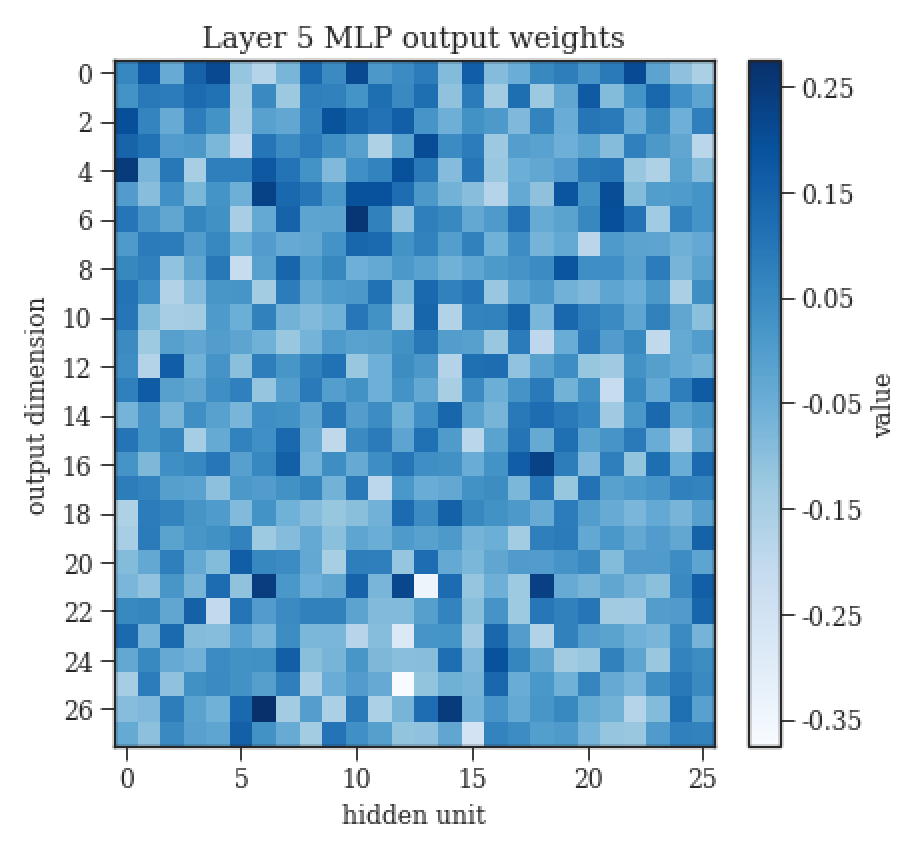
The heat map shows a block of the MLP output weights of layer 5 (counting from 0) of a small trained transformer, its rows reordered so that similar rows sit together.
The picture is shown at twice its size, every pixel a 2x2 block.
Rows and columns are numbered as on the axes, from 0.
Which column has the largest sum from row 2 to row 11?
0
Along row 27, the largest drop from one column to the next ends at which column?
15
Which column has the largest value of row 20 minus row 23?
10
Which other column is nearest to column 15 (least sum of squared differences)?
8
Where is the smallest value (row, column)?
25, 12
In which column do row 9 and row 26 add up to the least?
22
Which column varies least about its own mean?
24
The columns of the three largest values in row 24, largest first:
16, 7, 14
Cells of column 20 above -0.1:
25
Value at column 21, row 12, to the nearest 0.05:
-0.15
